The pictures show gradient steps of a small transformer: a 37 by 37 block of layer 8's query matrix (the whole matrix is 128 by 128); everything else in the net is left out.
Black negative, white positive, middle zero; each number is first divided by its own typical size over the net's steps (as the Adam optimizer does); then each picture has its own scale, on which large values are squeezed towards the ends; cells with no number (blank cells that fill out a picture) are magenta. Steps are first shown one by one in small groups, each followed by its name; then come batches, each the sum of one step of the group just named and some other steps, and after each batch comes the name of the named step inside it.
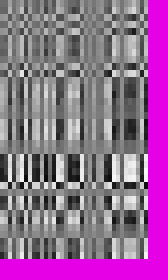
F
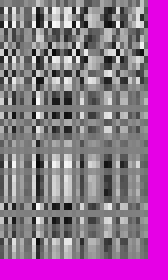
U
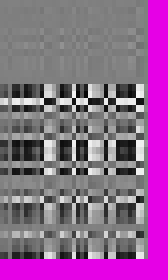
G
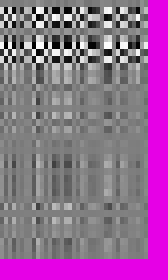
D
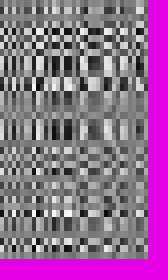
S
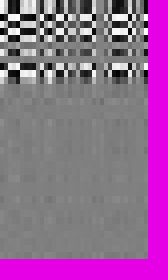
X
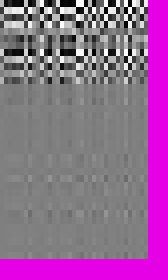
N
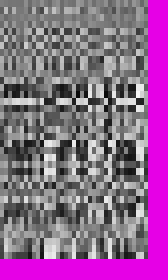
G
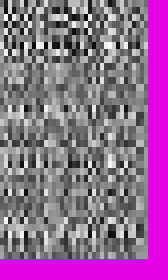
D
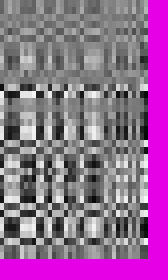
F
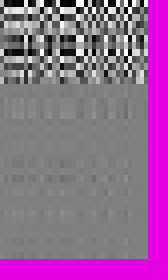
N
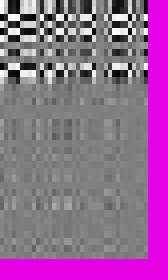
X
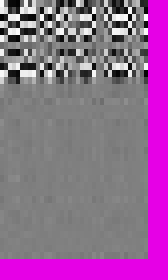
X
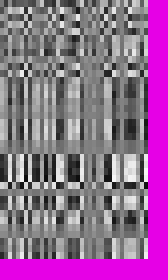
F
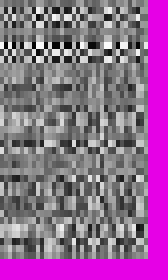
D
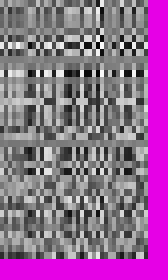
G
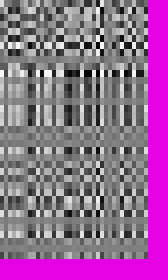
X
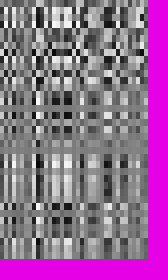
U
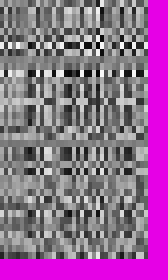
G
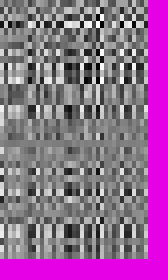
S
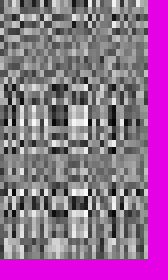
F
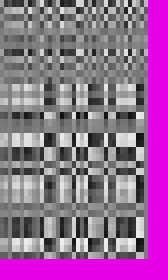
N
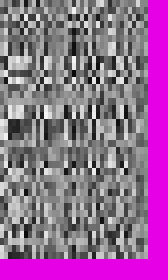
N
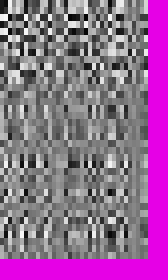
N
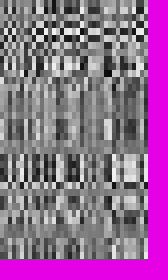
F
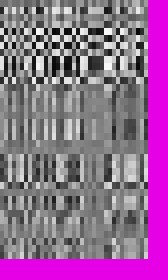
F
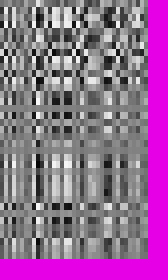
U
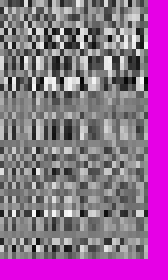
S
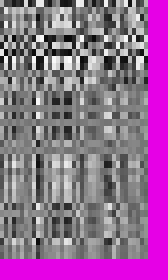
U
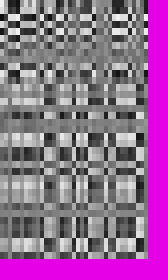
X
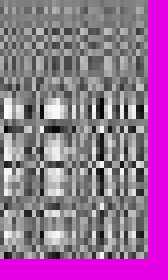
S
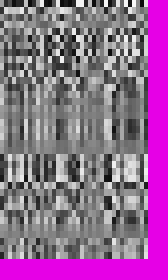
F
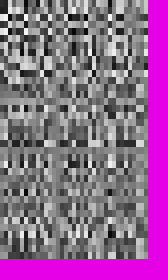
G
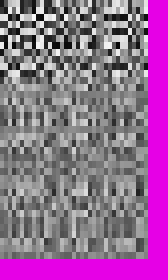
D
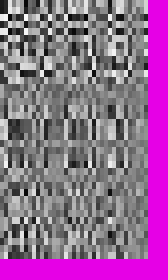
U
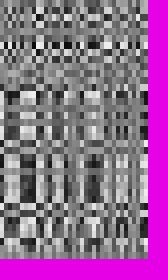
D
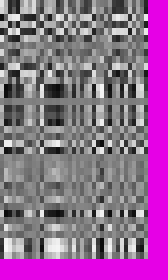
X
